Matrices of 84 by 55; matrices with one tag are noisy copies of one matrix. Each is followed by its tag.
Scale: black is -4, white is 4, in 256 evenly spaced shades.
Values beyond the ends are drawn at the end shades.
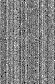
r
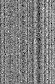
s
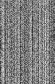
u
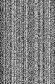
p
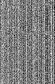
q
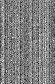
u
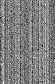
u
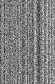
s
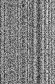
s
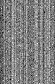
p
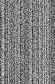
u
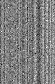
s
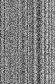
s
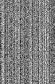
u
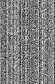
r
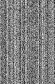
r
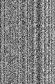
s
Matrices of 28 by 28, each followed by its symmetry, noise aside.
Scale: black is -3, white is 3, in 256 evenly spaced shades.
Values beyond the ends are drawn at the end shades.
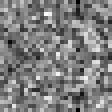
mirrored top to bottom.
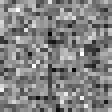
mirrored top to bottom.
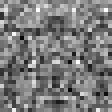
mirrored left to right.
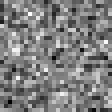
symmetric across the other diagonal.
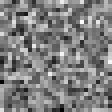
antisymmetric.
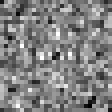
same after a half turn.
